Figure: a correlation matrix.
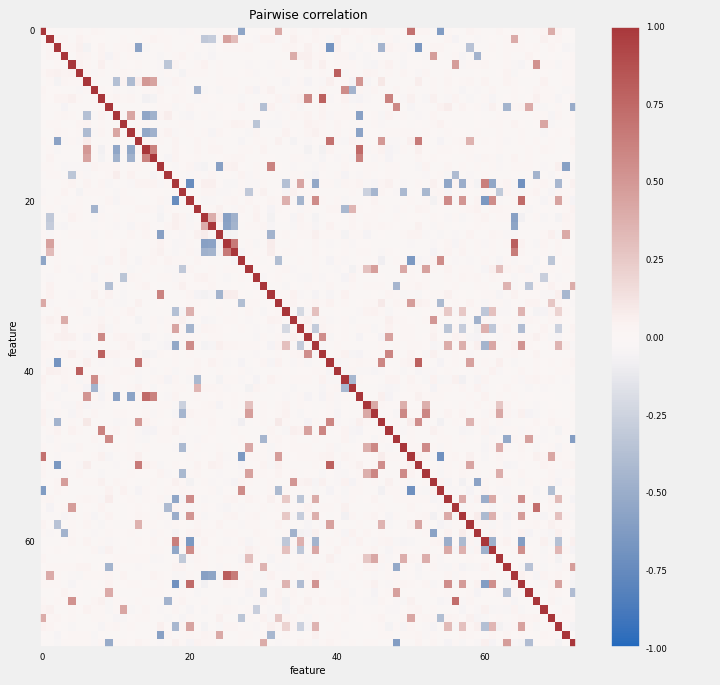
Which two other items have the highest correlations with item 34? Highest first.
53, 3
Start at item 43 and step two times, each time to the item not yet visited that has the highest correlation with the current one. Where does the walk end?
15
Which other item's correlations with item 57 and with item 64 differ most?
25
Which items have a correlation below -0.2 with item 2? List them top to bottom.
13, 39, 46, 51, 58
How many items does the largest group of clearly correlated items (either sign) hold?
11
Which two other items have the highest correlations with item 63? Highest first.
72, 30
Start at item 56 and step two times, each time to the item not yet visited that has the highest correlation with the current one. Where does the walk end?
4
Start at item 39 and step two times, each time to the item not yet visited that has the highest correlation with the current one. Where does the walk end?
13
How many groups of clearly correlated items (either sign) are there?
14
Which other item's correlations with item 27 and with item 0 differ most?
50
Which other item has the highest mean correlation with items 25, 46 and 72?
64
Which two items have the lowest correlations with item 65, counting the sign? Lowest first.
18, 60
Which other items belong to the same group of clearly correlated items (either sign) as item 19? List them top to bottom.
28, 44, 45, 49, 52, 62
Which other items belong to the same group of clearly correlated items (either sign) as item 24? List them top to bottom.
16, 31, 71
